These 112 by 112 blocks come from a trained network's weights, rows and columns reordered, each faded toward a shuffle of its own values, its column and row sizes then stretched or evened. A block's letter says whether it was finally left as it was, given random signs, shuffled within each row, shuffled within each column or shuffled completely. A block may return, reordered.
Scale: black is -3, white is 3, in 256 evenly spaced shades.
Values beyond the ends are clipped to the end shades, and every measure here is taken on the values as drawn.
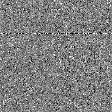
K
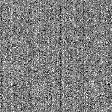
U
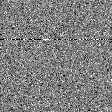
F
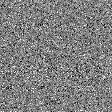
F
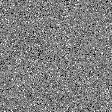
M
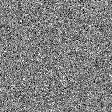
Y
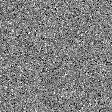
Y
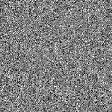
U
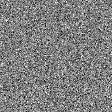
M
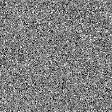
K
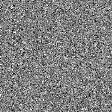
K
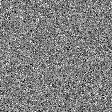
Y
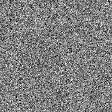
M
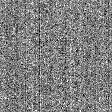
M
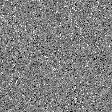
M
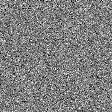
F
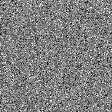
M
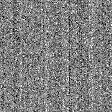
M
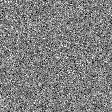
Y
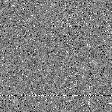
U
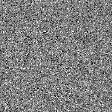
K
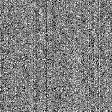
U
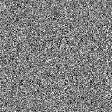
U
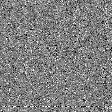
K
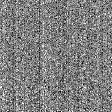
U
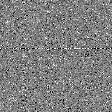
U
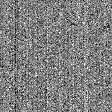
M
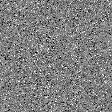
M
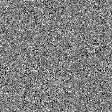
K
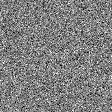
Y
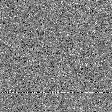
F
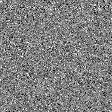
F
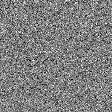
F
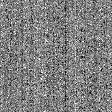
M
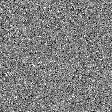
F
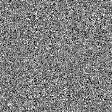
K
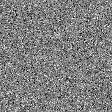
Y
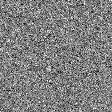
F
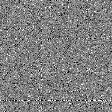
U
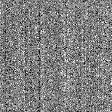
U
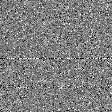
K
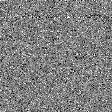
F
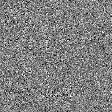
K
